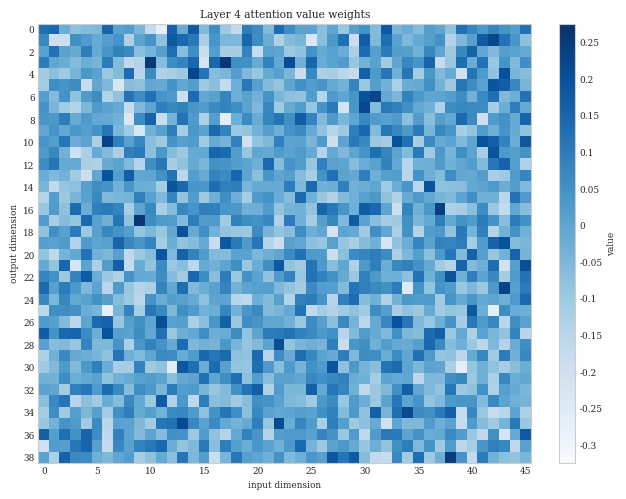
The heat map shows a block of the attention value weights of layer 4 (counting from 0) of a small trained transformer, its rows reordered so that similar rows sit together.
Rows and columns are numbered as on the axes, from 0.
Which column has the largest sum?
14
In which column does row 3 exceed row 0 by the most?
10
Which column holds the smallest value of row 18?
27
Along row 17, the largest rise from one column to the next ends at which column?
9
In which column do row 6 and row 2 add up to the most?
30
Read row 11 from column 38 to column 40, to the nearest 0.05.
-0.05 0.05 0
